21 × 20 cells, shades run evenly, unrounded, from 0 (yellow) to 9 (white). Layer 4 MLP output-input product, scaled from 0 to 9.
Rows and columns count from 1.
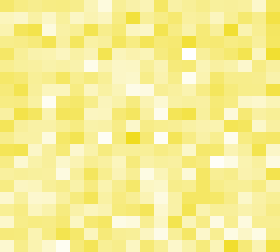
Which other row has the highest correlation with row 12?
10
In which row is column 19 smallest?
13
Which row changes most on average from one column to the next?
12
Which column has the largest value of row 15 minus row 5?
18
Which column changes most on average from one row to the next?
14
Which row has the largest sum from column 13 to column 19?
20
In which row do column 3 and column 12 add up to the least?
3
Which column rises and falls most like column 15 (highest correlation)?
7
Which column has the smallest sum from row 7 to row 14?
1
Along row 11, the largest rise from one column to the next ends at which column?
19
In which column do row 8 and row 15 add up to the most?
11
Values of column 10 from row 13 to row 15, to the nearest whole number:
5 4 5
